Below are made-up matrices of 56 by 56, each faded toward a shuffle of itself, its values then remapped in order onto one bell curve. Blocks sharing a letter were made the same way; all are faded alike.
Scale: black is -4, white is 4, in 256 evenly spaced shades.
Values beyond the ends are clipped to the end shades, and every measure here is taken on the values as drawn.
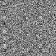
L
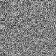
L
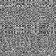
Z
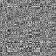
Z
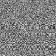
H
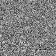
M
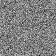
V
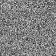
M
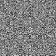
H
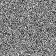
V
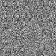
L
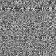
H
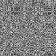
Z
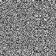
L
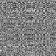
Z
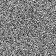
V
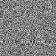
H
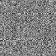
H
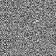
L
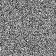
V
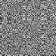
Z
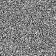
M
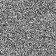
M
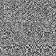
H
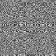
Z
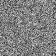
V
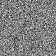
V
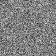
M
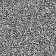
V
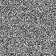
M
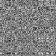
Z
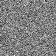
V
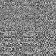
H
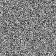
M
